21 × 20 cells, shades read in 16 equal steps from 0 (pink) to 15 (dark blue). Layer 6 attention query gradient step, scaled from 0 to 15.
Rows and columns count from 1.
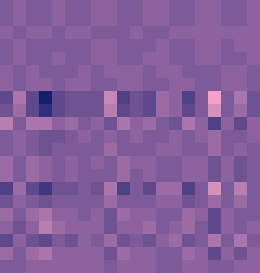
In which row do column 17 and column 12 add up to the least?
8
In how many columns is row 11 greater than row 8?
5
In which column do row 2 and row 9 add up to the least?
17
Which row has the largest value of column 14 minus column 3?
10
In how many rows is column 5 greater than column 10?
8
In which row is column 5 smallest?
18
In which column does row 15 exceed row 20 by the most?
4
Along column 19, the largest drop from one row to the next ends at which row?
15
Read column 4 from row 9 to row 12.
13 5 9 9
